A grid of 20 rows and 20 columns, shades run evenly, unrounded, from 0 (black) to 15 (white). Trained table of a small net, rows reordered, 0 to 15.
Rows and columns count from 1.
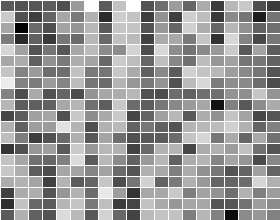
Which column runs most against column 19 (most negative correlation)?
9
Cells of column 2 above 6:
11
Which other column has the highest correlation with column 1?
14
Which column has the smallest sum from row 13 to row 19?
10
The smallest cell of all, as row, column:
3, 2
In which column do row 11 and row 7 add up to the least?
20
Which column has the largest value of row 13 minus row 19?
1
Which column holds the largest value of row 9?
19
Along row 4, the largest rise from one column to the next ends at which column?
17
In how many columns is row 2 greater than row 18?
9
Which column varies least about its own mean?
15
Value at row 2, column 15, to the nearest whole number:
11
